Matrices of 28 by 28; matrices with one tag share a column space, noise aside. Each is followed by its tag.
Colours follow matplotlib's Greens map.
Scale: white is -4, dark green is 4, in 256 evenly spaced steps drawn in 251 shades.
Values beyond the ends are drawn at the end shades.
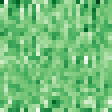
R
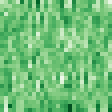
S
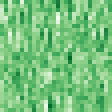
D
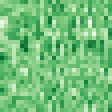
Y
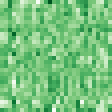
R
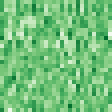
Y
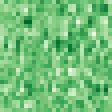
Y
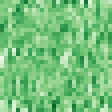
R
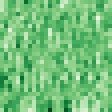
S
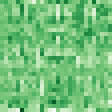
R
